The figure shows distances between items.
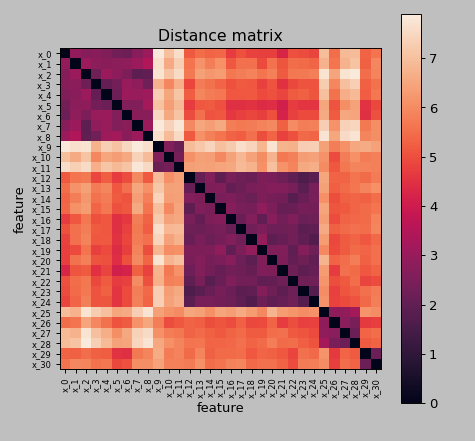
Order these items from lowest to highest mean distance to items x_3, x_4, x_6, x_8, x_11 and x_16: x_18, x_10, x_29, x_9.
x_18, x_29, x_10, x_9
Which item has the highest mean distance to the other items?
x_9
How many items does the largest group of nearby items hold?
13
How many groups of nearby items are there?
5
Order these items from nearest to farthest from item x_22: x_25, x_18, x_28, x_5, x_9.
x_18, x_5, x_28, x_25, x_9
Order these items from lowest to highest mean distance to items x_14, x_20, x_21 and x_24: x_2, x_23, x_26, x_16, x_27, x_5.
x_23, x_16, x_5, x_26, x_27, x_2
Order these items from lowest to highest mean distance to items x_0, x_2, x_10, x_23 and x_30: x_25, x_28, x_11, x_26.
x_26, x_11, x_28, x_25
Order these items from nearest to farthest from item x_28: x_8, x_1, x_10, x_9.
x_10, x_9, x_1, x_8
